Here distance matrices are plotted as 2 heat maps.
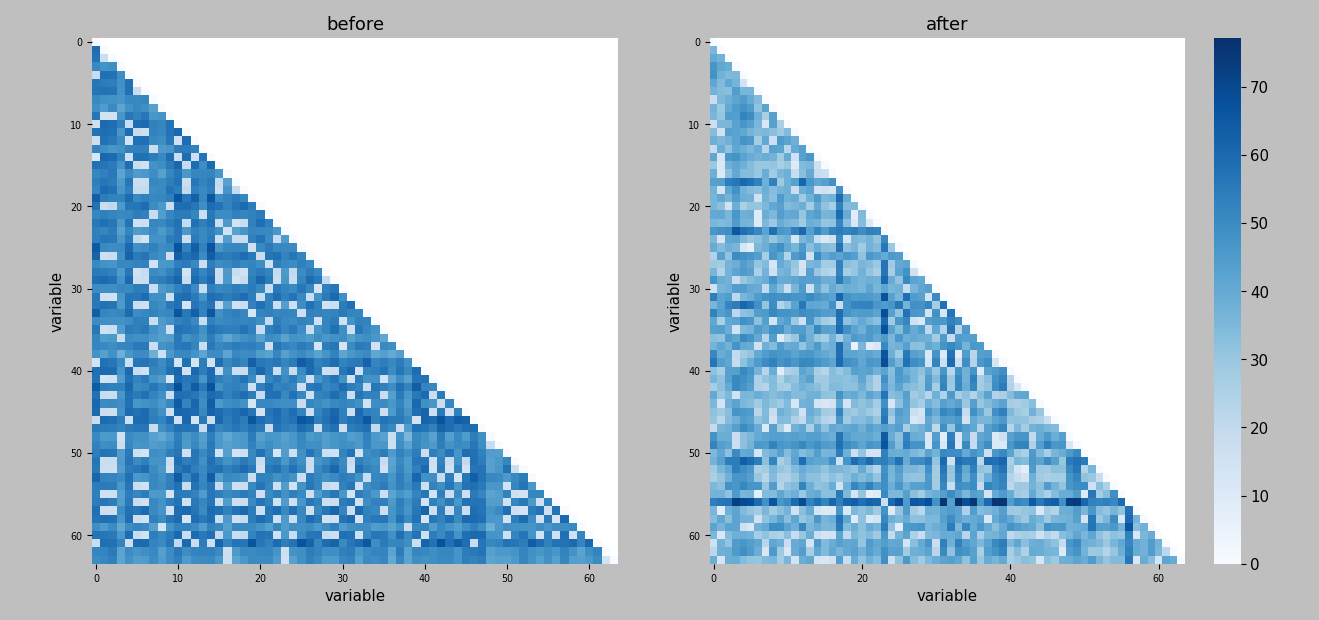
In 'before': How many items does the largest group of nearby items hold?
17
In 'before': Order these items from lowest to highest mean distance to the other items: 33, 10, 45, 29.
29, 45, 33, 10
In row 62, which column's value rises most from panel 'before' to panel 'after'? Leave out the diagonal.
23
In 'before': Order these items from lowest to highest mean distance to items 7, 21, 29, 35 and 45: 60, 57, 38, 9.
9, 57, 38, 60
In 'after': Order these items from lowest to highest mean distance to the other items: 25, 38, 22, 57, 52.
57, 22, 52, 25, 38
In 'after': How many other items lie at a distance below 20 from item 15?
10
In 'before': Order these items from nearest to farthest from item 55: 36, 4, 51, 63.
51, 36, 63, 4
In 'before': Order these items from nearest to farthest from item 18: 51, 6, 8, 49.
6, 49, 8, 51
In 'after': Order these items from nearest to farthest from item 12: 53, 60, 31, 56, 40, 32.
60, 53, 40, 31, 32, 56
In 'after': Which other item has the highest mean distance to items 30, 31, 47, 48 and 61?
56
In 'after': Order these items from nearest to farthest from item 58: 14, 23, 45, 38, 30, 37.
37, 45, 30, 38, 14, 23
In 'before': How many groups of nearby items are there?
8
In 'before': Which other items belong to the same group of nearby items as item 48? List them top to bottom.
3, 36, 49
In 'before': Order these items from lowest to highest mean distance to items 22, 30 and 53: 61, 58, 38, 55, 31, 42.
58, 42, 38, 55, 31, 61
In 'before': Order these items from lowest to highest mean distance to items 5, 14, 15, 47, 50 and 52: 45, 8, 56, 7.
56, 7, 8, 45
